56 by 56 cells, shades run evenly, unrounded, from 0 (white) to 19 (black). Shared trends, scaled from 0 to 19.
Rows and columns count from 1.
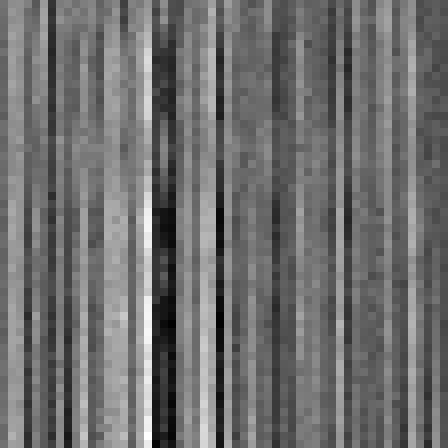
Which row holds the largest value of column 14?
2
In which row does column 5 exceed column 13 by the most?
19
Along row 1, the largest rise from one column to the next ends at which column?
7
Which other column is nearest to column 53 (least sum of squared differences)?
23
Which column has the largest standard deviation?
21
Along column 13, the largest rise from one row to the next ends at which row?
55
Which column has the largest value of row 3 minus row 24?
16
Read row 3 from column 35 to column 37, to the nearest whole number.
13 13 13
